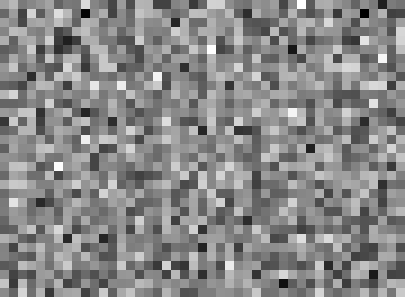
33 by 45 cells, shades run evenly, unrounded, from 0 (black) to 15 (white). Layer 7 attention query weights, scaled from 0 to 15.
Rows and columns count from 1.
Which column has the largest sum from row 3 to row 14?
24
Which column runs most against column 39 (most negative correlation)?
16
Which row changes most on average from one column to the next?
2
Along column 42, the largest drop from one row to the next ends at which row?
31
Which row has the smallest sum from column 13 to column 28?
28
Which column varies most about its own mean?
10
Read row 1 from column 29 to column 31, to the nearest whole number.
9 8 9
